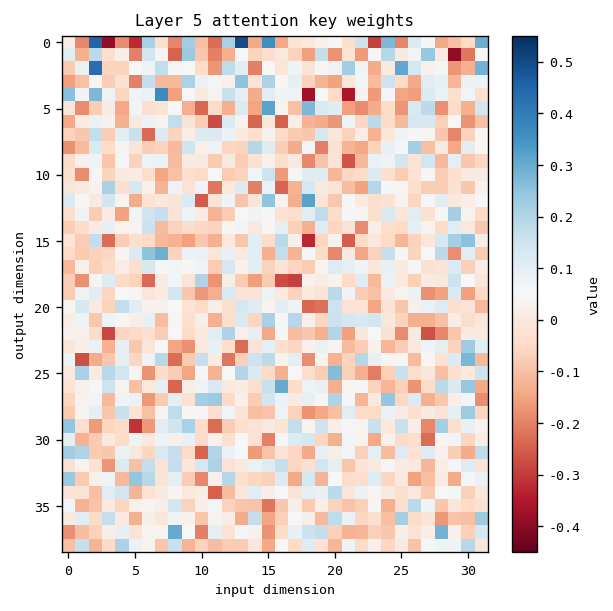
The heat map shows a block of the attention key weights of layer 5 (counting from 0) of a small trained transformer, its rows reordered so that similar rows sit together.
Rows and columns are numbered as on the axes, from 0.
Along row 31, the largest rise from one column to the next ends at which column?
11
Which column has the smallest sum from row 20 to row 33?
27
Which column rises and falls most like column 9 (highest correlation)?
24
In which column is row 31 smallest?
10
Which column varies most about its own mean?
18
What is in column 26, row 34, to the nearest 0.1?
0
